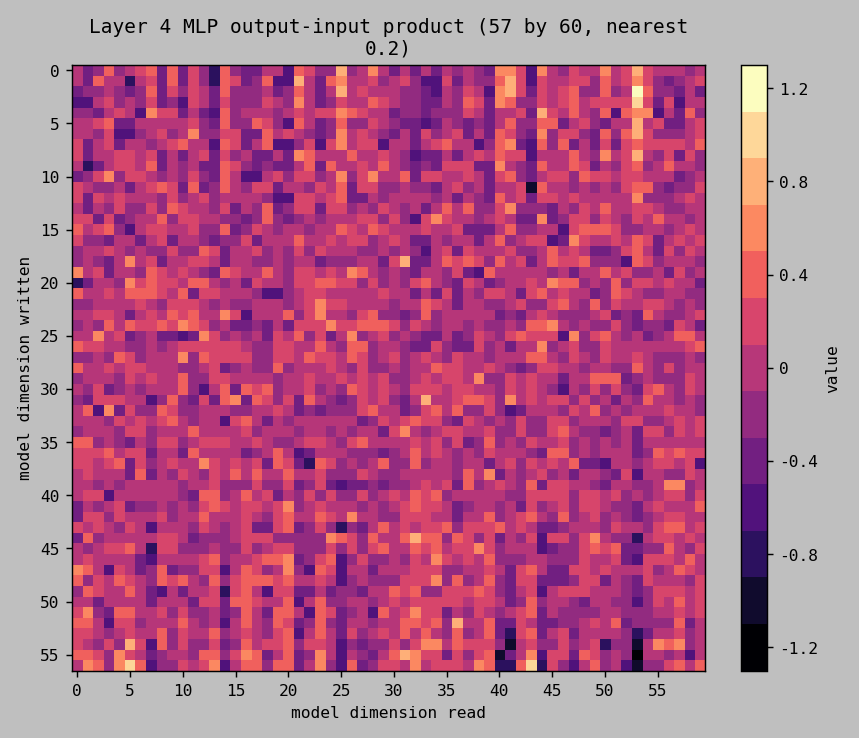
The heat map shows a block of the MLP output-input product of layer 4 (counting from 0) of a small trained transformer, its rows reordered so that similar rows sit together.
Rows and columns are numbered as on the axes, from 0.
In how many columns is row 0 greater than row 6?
25
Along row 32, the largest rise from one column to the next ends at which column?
3
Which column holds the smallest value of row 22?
36
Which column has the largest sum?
23
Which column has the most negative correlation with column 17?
40
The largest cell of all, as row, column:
2, 53
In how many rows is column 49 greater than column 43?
22
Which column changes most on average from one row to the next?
5
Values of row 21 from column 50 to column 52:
-0.2 0.4 0.2
